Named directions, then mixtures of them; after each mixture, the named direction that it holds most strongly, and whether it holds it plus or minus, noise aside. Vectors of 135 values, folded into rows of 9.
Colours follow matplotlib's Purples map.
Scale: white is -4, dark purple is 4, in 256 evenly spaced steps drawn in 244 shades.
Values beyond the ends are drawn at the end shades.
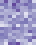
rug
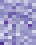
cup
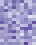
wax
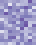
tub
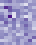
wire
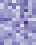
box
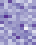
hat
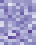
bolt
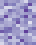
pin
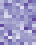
hat, minus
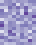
bolt, minus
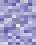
pin, plus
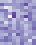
wire, minus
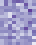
wax, plus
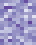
pin, minus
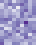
box, plus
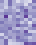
rug, minus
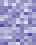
pin, minus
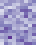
pin, plus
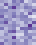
wax, plus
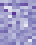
wire, minus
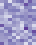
hat, minus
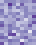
bolt, minus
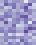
pin, plus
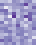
wire, minus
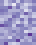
pin, minus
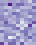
tub, minus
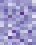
bolt, plus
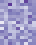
wax, minus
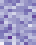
cup, minus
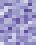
pin, plus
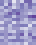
wax, minus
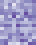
rug, minus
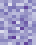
tub, plus
